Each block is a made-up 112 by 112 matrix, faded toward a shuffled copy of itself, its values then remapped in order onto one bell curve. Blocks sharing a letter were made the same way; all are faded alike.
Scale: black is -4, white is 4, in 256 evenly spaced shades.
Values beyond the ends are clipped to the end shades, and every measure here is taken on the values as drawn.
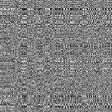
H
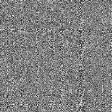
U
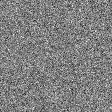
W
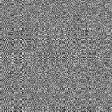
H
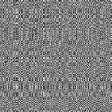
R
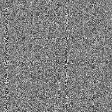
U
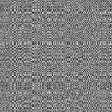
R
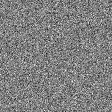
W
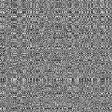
H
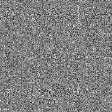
U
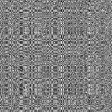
R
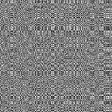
R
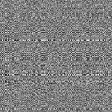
H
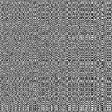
R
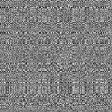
H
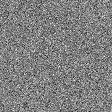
W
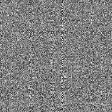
U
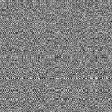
H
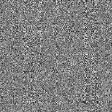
U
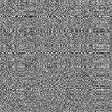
H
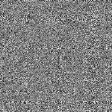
U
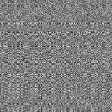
H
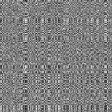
R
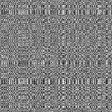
R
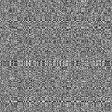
H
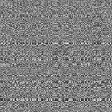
H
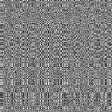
R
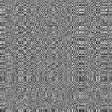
R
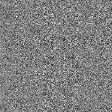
U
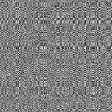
R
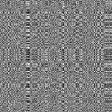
R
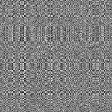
R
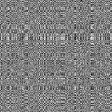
R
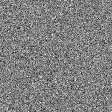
W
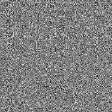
U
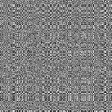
R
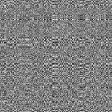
H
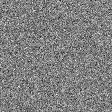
W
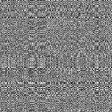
H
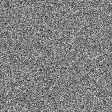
W
